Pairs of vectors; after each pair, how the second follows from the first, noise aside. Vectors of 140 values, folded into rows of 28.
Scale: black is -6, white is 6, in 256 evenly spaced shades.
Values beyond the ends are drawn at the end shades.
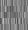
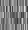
reversed, scaled up.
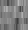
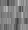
copied.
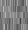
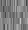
negated.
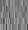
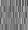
reversed, negated.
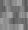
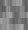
copied.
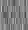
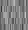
negated.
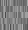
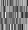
negated, scaled up.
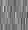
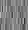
reversed, negated.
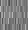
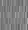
reversed, shrunk.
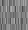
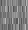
reversed, negated.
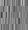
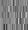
reversed, negated.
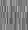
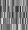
reversed, scaled up.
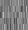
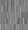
wrapped around, shrunk.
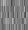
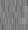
wrapped around, shrunk.
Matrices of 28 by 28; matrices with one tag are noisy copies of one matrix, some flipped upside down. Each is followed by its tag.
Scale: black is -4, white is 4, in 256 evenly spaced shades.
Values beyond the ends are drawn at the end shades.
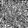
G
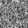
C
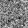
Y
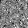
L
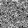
C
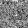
C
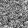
Y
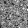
L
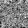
G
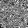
L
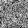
G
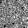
L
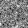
C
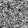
Y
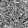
Y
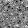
Y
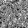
G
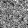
L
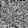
G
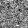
Y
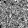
L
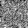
G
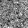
Y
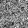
L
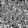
G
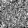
G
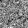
Y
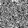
C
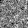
L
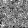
G
